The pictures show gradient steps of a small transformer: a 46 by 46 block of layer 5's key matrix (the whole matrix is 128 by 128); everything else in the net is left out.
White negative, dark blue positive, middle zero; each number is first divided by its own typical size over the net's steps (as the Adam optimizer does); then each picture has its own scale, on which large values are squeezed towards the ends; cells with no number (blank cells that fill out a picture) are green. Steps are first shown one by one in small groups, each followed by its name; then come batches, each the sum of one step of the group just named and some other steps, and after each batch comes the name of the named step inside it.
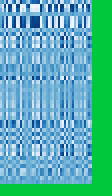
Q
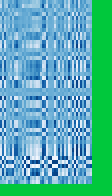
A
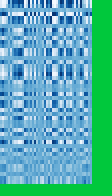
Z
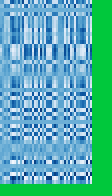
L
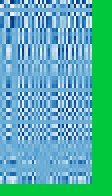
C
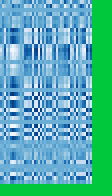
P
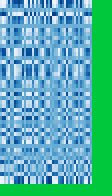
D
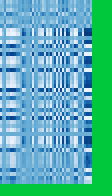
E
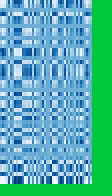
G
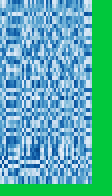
D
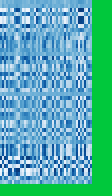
A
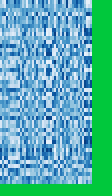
E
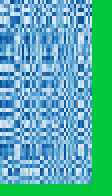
C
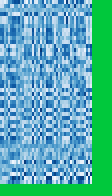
L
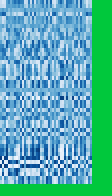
D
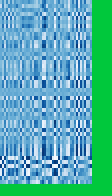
A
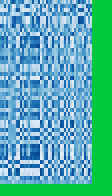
C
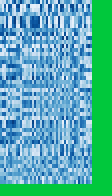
Q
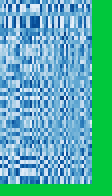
Q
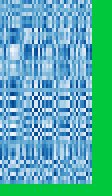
P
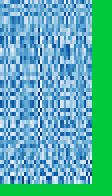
L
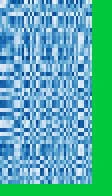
Z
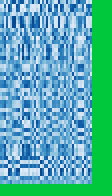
Q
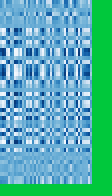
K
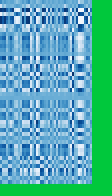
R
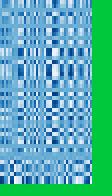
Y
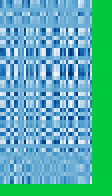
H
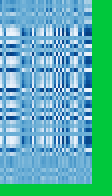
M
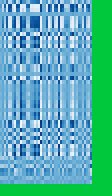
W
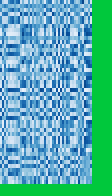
M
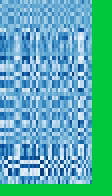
R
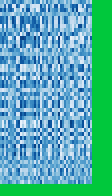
W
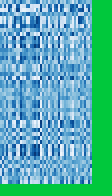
W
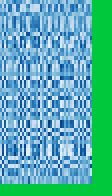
W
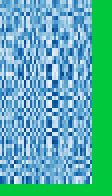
Y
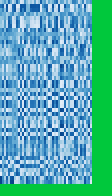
Y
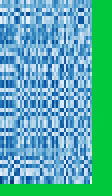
Y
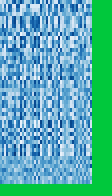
W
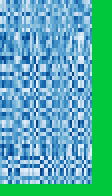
R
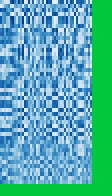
R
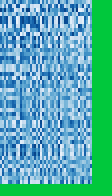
W
